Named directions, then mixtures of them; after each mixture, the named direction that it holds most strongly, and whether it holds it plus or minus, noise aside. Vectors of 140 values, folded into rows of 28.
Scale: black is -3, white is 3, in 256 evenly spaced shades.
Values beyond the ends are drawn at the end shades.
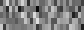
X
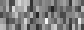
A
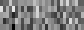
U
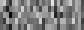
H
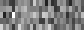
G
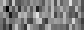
H, plus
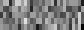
A, plus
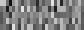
H, plus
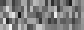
H, minus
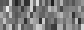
H, minus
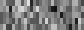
A, plus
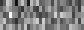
H, minus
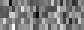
U, minus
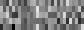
U, plus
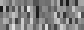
U, minus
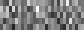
U, plus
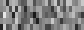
G, minus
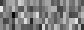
U, plus
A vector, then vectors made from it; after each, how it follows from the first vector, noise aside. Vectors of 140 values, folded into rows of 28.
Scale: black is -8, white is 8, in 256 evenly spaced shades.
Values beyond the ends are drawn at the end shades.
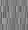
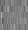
negated, partly zeroed.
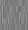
shrunk.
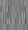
reversed, negated, shrunk.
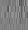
wrapped around, negated, partly zeroed.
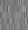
reversed, shrunk.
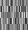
reversed, negated, scaled up.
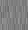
shrunk.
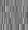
wrapped around.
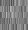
wrapped around.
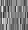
scaled up.
